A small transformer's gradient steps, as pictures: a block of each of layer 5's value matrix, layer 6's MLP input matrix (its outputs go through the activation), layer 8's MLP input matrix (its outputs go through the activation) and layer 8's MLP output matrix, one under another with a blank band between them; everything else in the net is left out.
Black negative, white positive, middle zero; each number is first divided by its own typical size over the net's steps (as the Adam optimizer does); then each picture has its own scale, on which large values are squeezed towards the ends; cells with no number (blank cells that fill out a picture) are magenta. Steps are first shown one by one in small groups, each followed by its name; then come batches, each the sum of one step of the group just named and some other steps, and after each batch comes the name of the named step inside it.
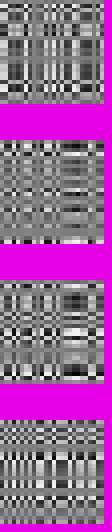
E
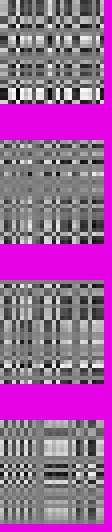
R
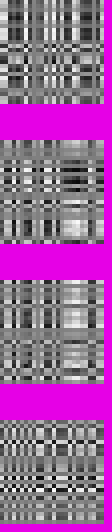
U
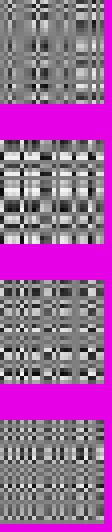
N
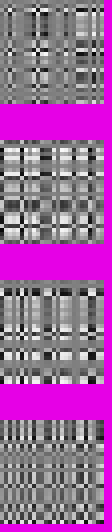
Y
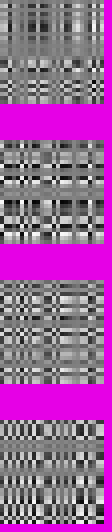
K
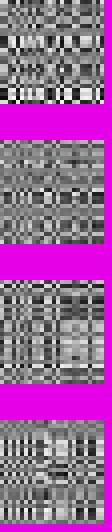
R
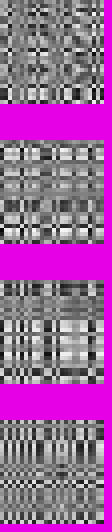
Y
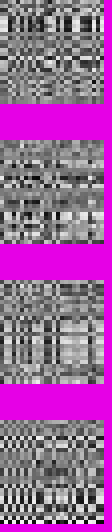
K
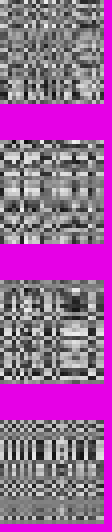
N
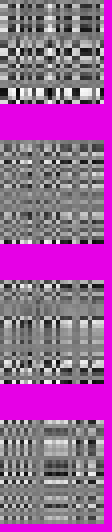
R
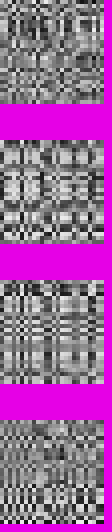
K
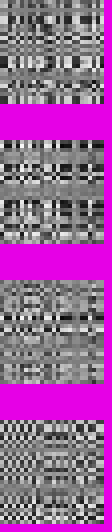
K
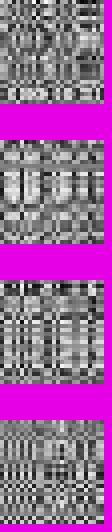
R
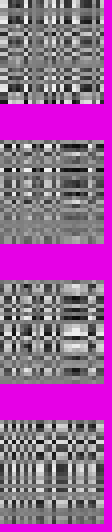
E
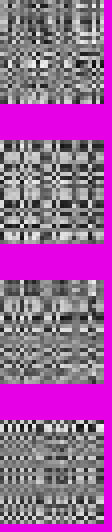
K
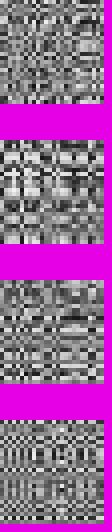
N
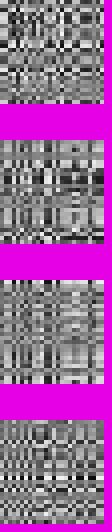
U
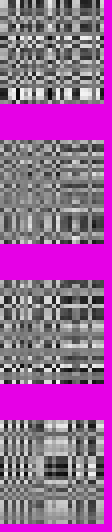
R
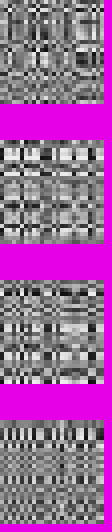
Y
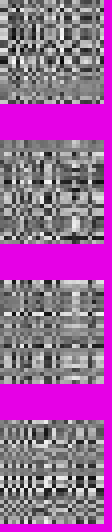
U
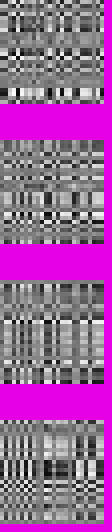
R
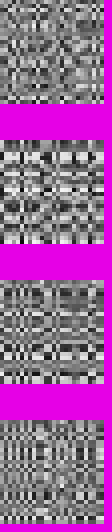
N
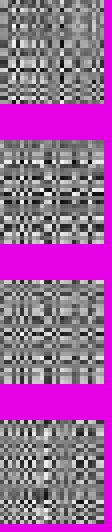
K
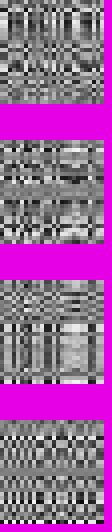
K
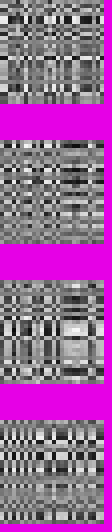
E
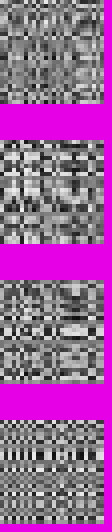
N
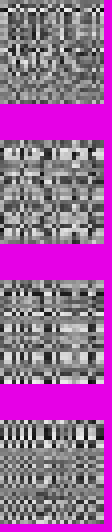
Y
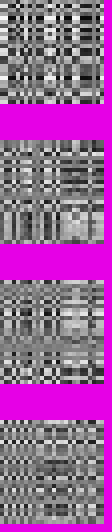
U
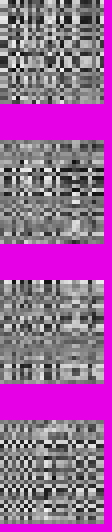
U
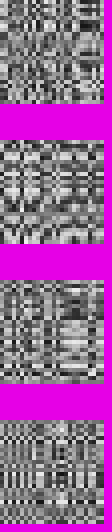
N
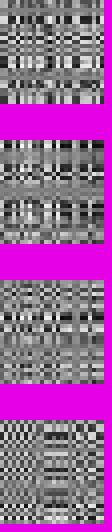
K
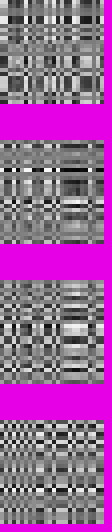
U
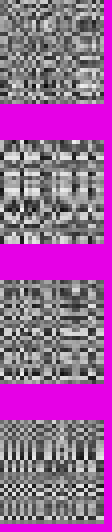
N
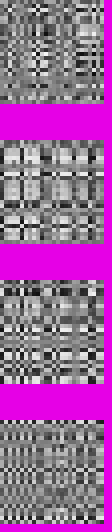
Y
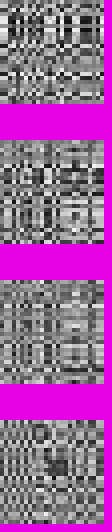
U
